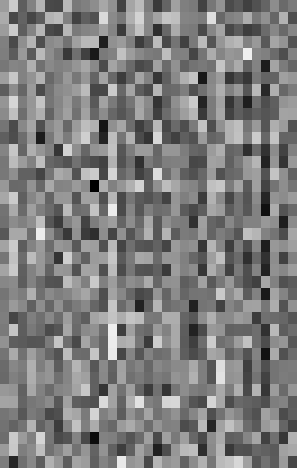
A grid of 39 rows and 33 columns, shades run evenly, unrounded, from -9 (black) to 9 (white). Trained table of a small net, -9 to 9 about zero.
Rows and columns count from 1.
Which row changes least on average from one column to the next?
27
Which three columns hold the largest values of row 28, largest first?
13, 2, 31
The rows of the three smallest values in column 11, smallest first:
16, 37, 5
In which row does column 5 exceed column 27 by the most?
20
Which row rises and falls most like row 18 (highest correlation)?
30
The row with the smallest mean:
14
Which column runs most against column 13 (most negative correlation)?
22
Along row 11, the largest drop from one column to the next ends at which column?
12
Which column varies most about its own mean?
11
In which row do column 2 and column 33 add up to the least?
39
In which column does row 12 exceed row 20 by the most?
10
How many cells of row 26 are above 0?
13
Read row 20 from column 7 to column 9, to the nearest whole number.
-2 -5 1
